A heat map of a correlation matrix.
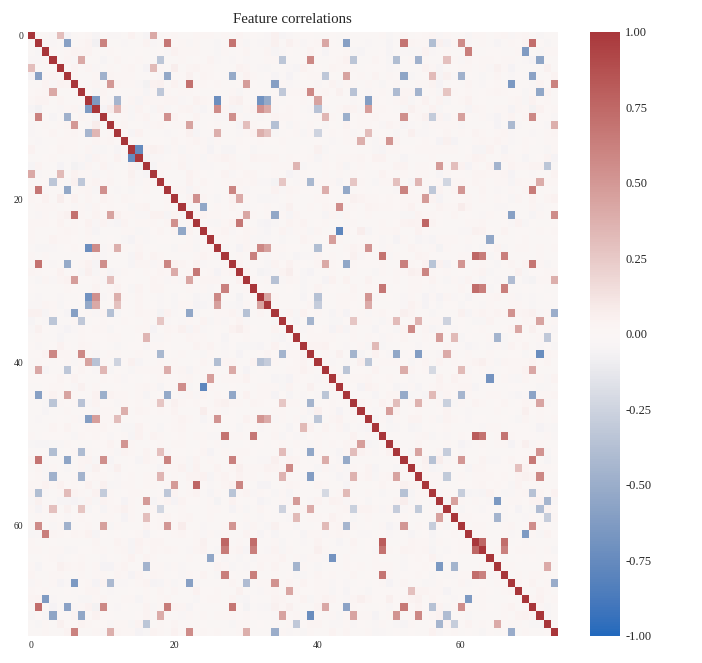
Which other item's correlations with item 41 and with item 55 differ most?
23
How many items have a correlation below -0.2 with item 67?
5
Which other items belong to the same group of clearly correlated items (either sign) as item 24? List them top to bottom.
21, 43
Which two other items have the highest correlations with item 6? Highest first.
22, 73
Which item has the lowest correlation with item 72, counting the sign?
57
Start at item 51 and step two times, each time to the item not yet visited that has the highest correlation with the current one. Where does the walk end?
54
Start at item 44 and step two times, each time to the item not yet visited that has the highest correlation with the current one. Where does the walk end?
56
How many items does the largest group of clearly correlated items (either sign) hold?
11
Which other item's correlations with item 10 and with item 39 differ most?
71
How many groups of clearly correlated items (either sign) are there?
15
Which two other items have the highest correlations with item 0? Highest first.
17, 4
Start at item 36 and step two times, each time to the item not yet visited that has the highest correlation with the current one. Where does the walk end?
68
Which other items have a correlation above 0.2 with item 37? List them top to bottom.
16, 57, 59
